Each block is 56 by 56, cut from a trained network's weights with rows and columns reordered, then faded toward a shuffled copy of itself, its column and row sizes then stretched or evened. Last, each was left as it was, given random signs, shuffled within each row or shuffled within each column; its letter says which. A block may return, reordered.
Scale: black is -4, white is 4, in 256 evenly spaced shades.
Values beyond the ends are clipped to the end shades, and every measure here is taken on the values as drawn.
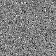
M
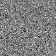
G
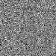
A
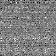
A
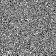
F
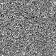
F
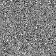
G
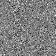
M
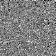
G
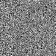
M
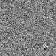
A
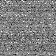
F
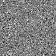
M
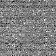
A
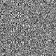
A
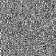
A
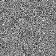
G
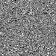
F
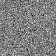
M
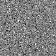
M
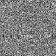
A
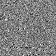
F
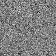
F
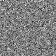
F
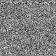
F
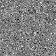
F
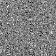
G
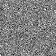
F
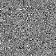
G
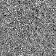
G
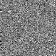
G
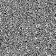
M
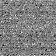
F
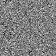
M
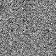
G
